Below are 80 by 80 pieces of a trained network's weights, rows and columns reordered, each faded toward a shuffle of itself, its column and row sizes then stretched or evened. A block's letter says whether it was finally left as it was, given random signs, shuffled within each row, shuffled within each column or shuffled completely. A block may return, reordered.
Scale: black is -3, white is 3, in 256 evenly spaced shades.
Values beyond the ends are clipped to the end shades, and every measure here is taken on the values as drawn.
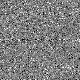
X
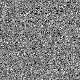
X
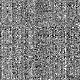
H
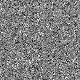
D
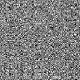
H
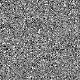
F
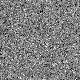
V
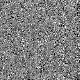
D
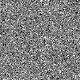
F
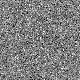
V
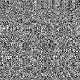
H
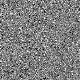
D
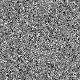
D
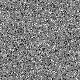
V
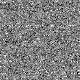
X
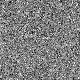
V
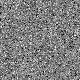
V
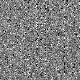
D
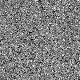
V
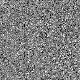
D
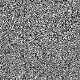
F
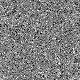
V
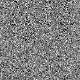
F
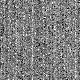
D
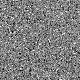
V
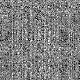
H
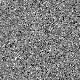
V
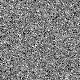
V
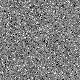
V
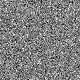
V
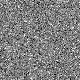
V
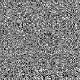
H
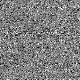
X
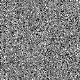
D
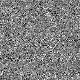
X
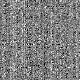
H
